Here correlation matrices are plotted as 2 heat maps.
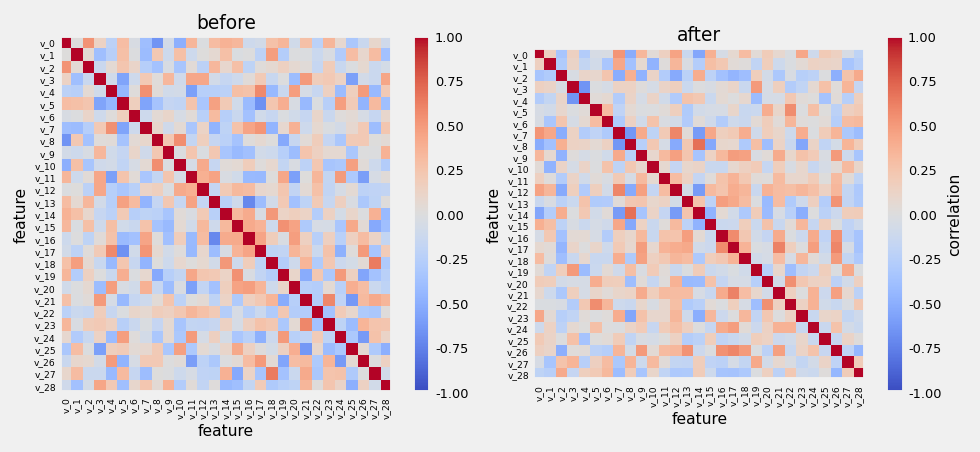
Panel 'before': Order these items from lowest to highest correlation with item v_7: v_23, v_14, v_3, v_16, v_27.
v_27, v_14, v_23, v_3, v_16
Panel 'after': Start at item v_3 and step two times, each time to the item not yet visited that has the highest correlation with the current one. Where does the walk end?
v_27
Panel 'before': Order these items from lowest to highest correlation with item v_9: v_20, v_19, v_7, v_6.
v_20, v_19, v_7, v_6
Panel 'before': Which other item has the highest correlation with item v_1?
v_18
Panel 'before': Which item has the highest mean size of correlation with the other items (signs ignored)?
v_5
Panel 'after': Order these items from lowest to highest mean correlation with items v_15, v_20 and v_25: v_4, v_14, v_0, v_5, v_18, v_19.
v_14, v_4, v_19, v_18, v_5, v_0
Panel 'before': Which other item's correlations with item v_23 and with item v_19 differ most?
v_21
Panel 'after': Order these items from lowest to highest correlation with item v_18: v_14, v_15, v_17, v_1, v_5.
v_14, v_5, v_1, v_15, v_17
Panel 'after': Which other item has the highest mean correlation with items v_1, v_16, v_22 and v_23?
v_12
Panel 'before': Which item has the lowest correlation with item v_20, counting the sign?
v_11
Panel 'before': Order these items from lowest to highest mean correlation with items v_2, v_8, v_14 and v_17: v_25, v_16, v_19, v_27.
v_19, v_27, v_25, v_16
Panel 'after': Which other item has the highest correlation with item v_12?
v_7
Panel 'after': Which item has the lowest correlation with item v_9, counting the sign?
v_2
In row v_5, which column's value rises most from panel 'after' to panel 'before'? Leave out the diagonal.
v_13
